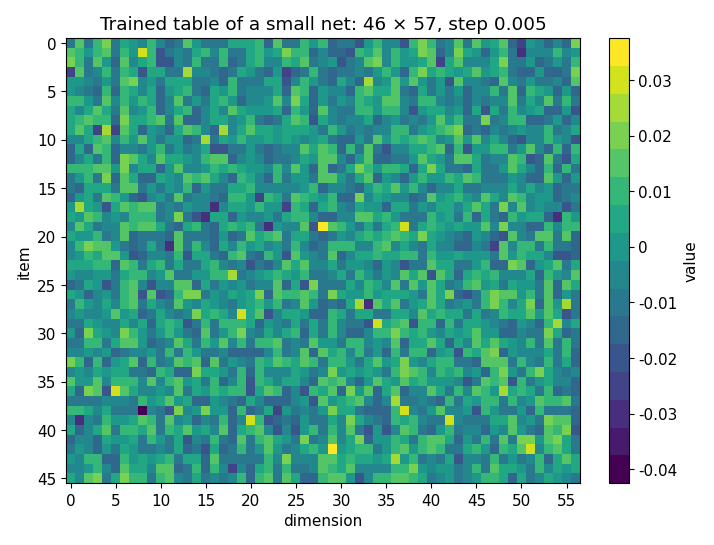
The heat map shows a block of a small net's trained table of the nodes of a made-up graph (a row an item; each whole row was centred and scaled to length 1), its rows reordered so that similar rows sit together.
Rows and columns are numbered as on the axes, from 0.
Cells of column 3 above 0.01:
8
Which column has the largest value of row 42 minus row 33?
51
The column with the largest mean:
6
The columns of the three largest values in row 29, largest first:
34, 54, 37
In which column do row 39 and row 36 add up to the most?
31
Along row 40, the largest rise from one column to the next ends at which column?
53
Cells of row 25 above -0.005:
30
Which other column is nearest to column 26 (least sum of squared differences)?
9
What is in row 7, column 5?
-0.01
